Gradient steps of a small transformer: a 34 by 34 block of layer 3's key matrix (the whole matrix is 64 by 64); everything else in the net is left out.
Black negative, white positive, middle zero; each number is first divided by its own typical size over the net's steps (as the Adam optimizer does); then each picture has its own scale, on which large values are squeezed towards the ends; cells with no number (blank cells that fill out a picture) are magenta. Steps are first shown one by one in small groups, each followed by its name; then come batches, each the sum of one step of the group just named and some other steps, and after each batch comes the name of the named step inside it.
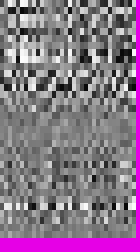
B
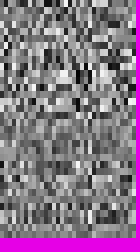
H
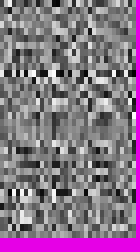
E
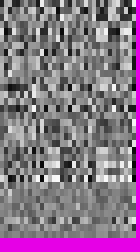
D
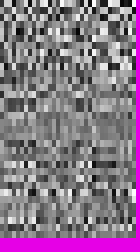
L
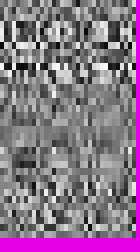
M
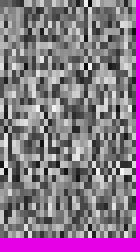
H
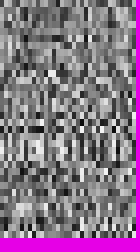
E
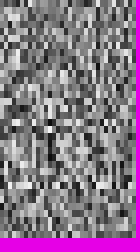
H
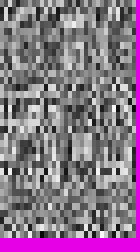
D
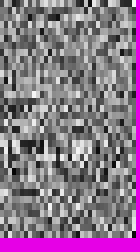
L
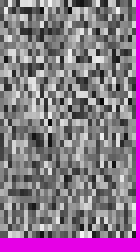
B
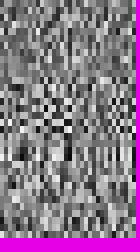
D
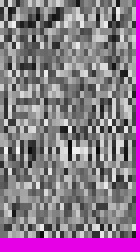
M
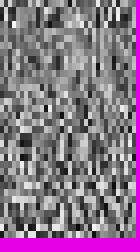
H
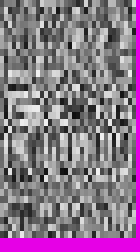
D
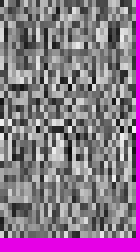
D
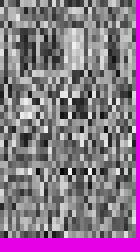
H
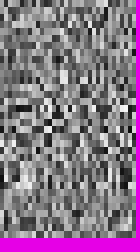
H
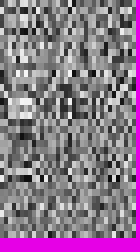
B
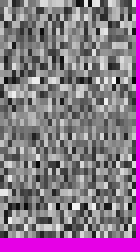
L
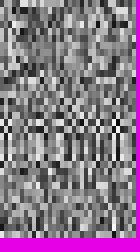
B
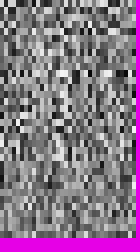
H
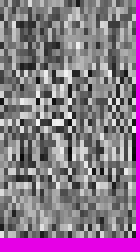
M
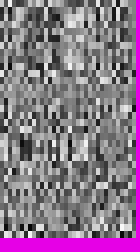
E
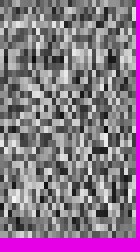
H
